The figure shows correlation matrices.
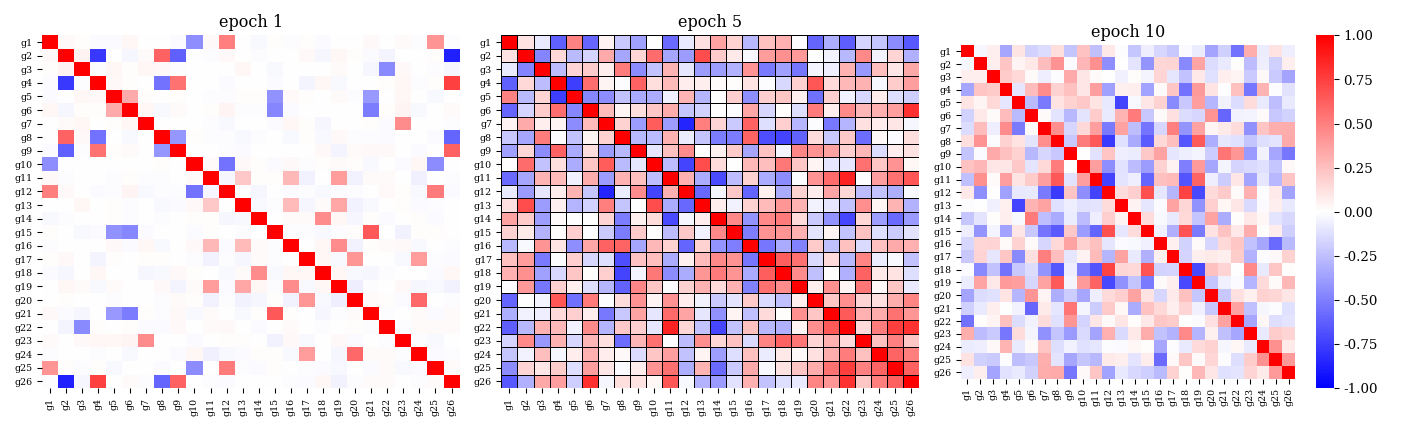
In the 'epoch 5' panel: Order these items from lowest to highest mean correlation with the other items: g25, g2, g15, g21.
g15, g2, g21, g25
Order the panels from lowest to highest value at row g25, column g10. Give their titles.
epoch 1, epoch 10, epoch 5
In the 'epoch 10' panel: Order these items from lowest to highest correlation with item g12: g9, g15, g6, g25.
g6, g25, g9, g15
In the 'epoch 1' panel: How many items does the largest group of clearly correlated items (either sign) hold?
5
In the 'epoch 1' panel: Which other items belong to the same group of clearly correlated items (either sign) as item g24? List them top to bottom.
g17, g20
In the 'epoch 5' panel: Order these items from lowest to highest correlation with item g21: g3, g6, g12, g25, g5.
g3, g6, g5, g12, g25
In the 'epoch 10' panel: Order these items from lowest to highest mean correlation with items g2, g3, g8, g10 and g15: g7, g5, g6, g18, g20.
g18, g20, g6, g7, g5
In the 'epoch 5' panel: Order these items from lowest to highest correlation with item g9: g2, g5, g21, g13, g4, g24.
g5, g24, g13, g2, g21, g4
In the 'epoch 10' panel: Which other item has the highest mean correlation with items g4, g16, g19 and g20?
g11
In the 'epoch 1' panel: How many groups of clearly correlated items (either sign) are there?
8
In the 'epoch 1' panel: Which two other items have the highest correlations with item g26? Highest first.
g4, g9
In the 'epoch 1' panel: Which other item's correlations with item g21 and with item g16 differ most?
g15
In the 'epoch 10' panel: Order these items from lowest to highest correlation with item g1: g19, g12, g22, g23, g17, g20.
g22, g20, g17, g19, g12, g23
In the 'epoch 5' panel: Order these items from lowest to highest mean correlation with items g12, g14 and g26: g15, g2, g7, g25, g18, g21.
g7, g2, g25, g18, g21, g15
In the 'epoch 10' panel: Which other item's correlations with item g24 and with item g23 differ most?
g4
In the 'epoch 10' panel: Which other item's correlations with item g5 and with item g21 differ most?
g13
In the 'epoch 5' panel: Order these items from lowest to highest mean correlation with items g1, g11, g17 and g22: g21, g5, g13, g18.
g13, g18, g5, g21
